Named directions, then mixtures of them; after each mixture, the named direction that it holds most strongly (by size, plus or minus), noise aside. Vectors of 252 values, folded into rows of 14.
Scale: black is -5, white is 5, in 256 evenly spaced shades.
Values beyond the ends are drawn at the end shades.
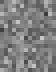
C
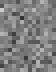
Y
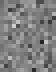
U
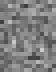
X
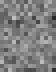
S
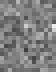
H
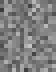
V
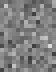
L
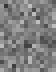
L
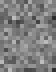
S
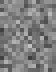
C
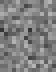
C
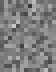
V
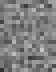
X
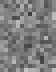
S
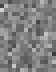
Y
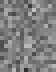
V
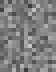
V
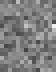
H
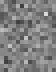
C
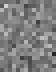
L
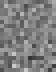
L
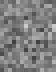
H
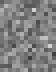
L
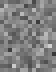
Y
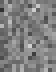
V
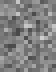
H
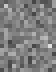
L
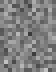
V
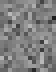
U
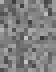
C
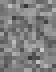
X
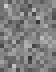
L
